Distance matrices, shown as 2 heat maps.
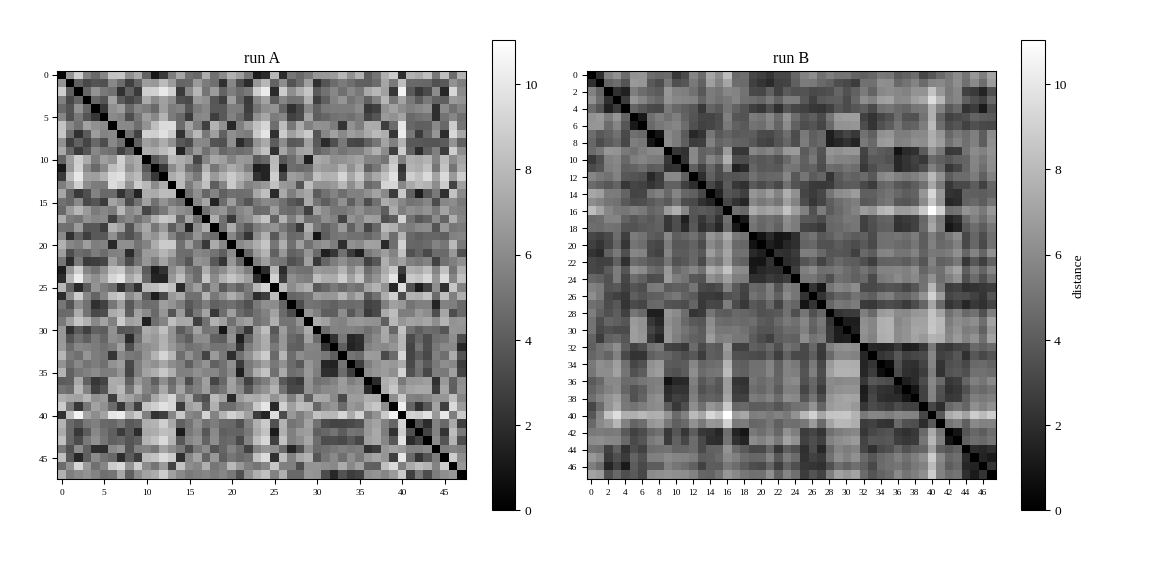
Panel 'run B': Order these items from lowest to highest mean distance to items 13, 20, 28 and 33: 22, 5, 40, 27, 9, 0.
22, 27, 5, 0, 9, 40
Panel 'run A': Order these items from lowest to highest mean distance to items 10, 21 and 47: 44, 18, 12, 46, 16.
16, 44, 18, 46, 12
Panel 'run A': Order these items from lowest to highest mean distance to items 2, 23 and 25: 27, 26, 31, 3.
3, 31, 27, 26
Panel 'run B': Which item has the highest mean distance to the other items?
40
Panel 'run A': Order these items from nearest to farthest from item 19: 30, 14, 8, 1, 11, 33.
30, 1, 8, 14, 33, 11
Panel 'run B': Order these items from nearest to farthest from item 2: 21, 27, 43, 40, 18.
27, 21, 18, 43, 40
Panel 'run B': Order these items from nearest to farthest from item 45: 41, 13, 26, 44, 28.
44, 26, 13, 28, 41
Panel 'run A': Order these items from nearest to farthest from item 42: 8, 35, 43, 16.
43, 8, 35, 16
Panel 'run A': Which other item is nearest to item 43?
41
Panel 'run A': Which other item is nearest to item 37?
36
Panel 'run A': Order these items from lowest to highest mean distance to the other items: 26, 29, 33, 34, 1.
1, 34, 33, 26, 29
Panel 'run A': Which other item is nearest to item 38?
20
